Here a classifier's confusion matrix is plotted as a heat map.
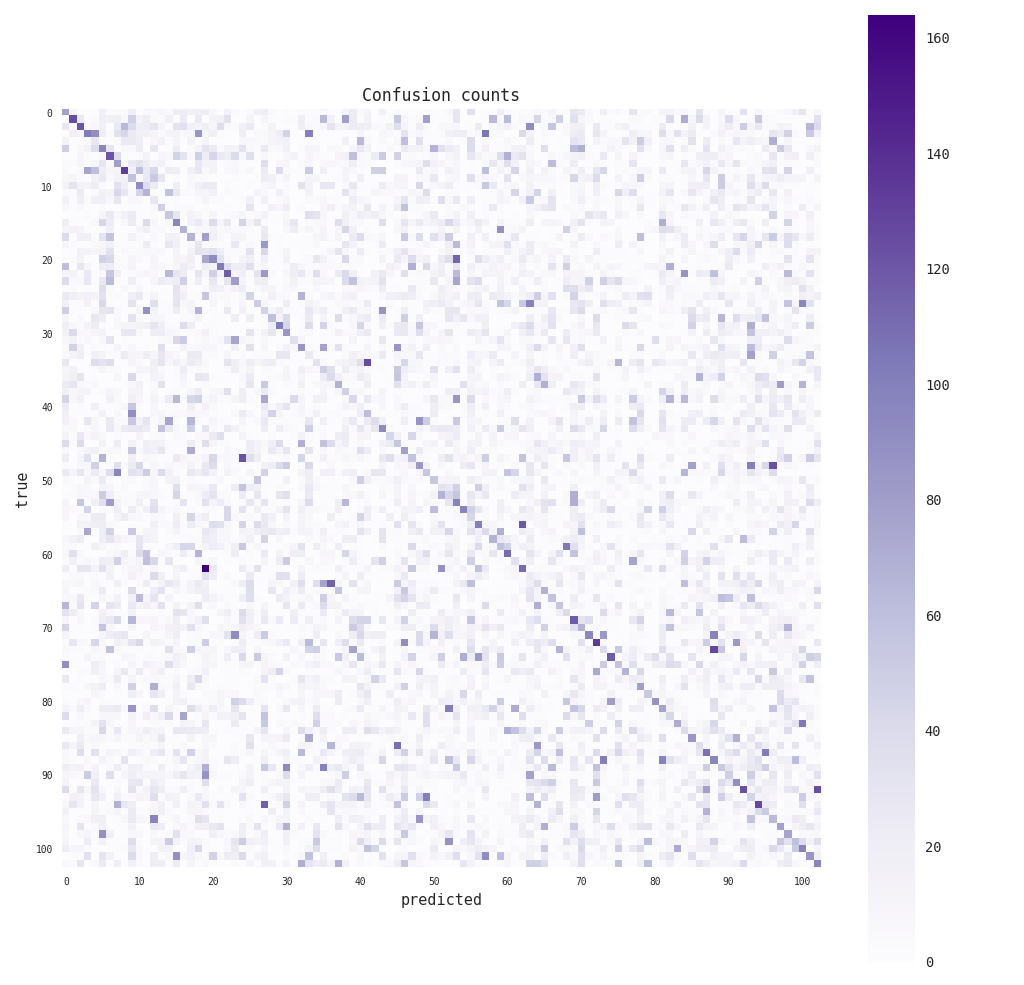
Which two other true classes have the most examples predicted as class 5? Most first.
98, 47
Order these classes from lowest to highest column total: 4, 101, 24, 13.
13, 4, 101, 24
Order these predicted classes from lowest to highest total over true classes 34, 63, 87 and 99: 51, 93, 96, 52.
51, 96, 93, 52
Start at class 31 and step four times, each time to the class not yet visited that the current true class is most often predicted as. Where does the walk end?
60
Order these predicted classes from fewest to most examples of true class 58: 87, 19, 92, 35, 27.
87, 35, 19, 27, 92
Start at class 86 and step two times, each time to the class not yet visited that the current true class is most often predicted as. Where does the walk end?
32
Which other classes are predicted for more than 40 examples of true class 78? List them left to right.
9, 12, 46
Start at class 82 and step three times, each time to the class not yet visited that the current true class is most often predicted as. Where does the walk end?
68
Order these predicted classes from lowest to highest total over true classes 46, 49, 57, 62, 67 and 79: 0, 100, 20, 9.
100, 20, 0, 9
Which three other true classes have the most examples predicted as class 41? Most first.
34, 100, 69
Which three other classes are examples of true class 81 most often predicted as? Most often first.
52, 9, 61
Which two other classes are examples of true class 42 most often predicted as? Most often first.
48, 14
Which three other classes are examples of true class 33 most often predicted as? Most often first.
93, 101, 96
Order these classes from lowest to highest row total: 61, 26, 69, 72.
61, 26, 69, 72
